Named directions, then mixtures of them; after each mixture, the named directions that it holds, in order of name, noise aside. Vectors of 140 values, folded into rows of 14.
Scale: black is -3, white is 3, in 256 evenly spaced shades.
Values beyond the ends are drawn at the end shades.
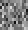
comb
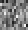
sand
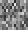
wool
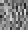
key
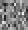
comb, wool.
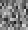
comb, key, sand.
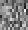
comb, key, sand.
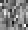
sand.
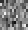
comb, sand.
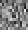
comb, key, sand.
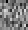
key, sand.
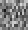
key, sand, wool.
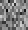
key, wool.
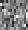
sand.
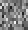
comb.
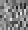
key, sand.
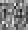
comb, sand, wool.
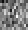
sand.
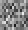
wool.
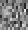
comb, key, sand.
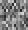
wool.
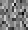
comb, sand, wool.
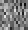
comb, key, wool.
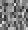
comb, wool.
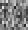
comb, sand.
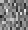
key, wool.
